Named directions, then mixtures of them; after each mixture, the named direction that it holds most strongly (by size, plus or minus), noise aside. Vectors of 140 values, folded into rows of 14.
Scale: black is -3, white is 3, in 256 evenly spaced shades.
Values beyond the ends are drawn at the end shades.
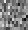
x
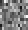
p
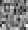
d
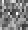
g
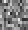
p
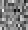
p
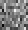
d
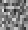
d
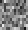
d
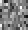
p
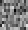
d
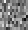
x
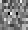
g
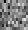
x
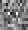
g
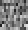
d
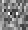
g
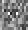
g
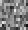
d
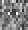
g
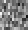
x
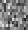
x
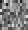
p
